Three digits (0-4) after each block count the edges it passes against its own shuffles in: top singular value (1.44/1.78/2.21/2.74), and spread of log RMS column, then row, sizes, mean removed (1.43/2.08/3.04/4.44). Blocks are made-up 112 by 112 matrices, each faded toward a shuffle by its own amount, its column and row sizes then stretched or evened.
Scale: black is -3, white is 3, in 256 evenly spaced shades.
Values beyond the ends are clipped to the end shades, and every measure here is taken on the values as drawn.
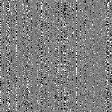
3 4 0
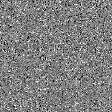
1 1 1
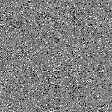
2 0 1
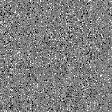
2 2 0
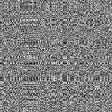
4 0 2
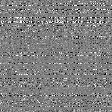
3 1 4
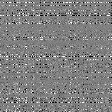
2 2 4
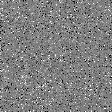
1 1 1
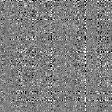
3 3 3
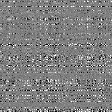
4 2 4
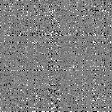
1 3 3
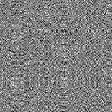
4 1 0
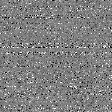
0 1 3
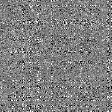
1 3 3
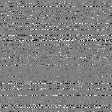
3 0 4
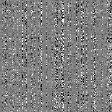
1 4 2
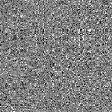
3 2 0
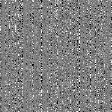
0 4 0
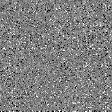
2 1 1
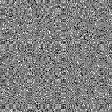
4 0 0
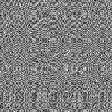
4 0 0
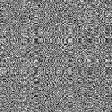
4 0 1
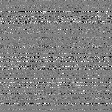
2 0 4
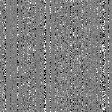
2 4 0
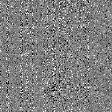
2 3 1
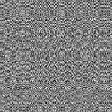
4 2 3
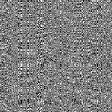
4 3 0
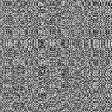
4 3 0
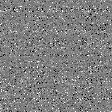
0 1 2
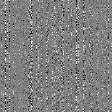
2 4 0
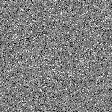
1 0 0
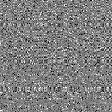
4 0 2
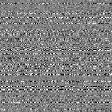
4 0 4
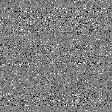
0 1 3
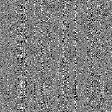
3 3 0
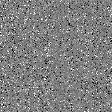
0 2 0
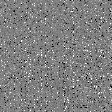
0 2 1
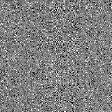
3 2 1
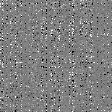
0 3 2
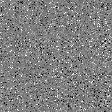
2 1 1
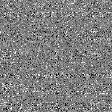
1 1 3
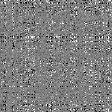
2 3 3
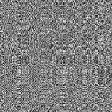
4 2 0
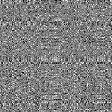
4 1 2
